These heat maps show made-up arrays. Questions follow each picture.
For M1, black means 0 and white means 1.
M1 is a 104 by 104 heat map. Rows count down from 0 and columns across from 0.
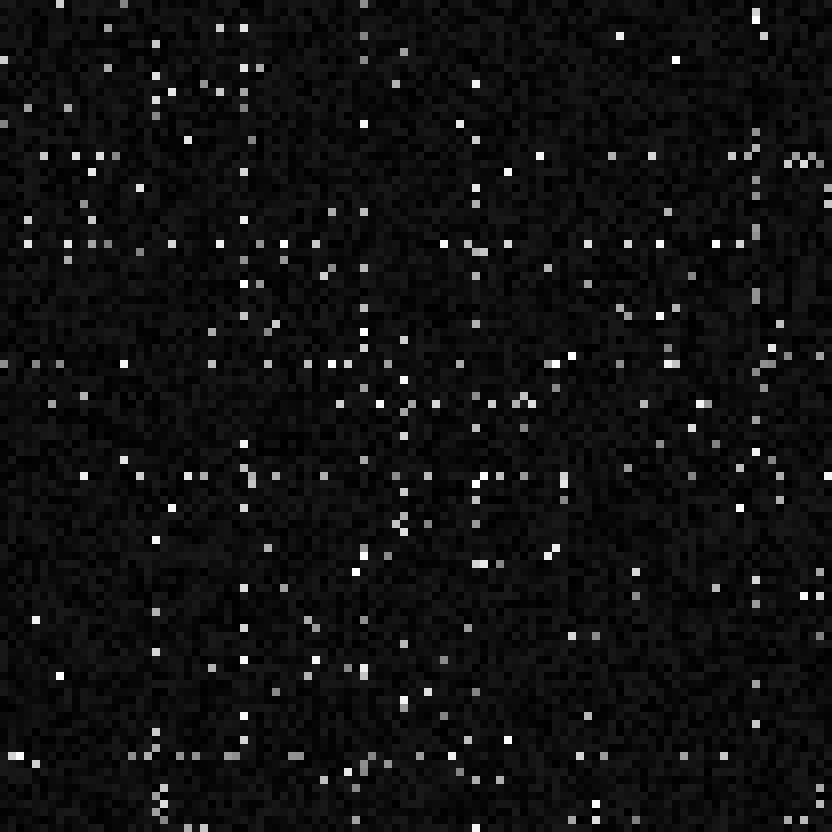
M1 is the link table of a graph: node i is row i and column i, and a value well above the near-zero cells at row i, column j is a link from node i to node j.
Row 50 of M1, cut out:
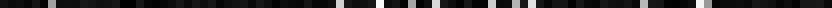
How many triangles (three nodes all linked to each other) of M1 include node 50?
0
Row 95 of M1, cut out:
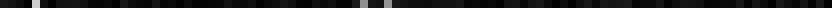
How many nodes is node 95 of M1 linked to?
3
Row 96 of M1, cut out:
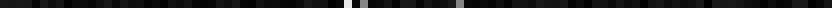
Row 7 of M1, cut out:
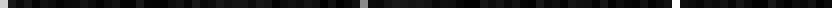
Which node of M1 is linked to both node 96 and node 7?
node 45
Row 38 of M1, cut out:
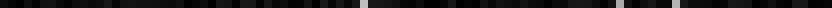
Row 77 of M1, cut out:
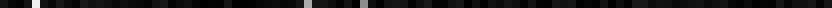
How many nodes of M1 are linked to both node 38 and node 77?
1
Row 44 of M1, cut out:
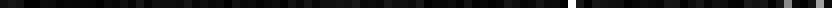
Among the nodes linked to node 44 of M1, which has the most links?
node 102
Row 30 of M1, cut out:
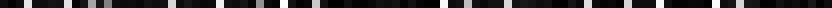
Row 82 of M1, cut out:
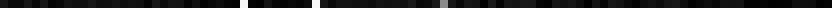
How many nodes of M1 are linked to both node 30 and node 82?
2
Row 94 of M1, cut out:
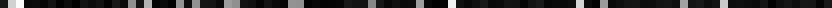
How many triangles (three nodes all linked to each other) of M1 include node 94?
0
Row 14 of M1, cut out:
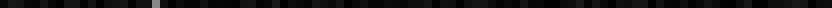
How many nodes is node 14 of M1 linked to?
1
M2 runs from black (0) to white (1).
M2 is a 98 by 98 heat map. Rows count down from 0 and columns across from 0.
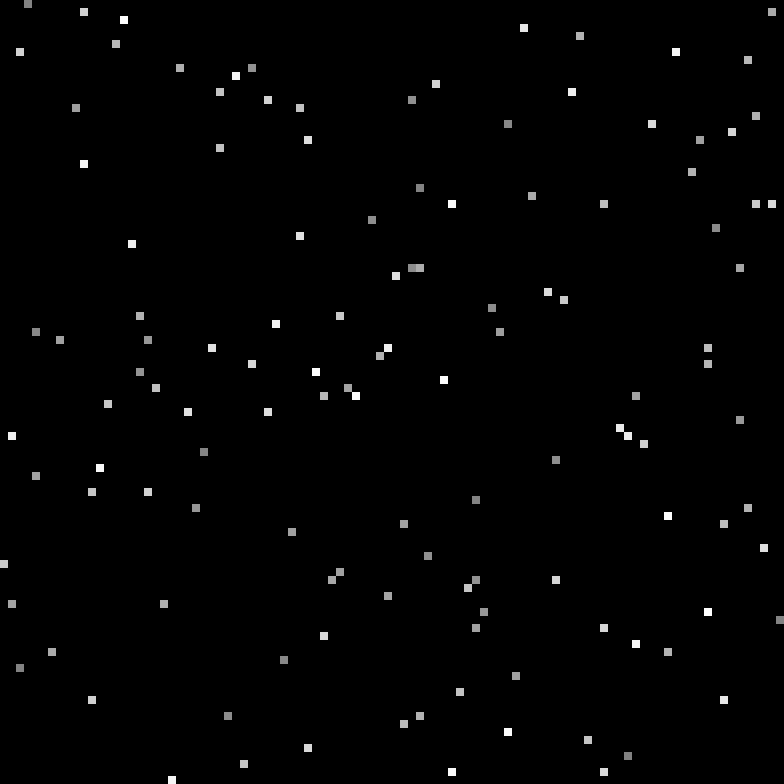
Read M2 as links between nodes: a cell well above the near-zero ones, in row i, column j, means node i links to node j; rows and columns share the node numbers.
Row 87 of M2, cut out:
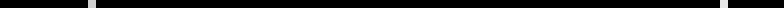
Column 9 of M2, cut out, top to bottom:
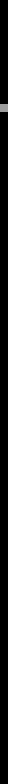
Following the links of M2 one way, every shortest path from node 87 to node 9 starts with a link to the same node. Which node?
node 90
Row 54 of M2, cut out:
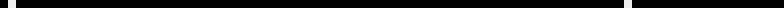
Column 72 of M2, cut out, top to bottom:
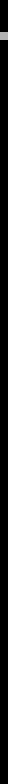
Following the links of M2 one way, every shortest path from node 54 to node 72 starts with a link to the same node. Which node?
node 78
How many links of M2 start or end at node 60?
1
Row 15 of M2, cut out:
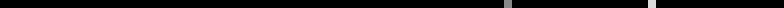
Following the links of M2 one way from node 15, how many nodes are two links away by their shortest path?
4
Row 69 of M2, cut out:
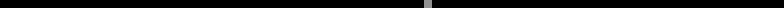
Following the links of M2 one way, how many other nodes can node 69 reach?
6
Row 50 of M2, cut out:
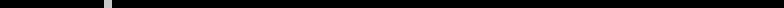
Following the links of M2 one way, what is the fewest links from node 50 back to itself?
7
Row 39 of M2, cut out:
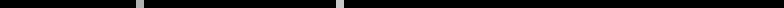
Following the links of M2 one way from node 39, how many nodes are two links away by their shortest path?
4
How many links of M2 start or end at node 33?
5
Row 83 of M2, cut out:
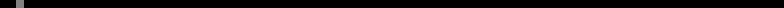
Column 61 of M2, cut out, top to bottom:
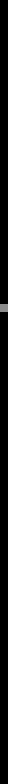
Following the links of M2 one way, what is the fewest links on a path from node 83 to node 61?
6
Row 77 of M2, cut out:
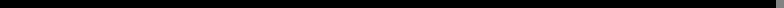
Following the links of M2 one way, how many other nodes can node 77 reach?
6
